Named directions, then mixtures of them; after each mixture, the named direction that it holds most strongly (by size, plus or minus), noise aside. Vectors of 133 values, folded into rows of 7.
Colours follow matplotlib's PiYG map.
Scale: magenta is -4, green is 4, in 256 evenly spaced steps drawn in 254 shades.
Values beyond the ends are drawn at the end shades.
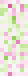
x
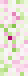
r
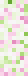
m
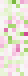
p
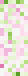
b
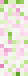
b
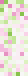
b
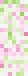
b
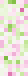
p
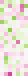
x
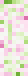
b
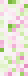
m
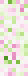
m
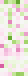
b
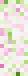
b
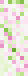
r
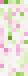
b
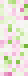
m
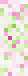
x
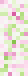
x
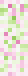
x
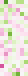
b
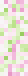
x
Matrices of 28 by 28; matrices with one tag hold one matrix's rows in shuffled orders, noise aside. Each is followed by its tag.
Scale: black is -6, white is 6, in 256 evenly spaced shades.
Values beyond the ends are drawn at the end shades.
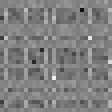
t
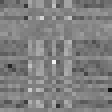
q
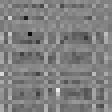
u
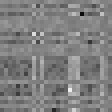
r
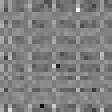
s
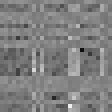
r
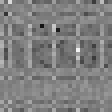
s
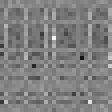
t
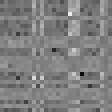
r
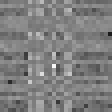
q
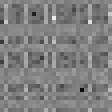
t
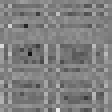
u
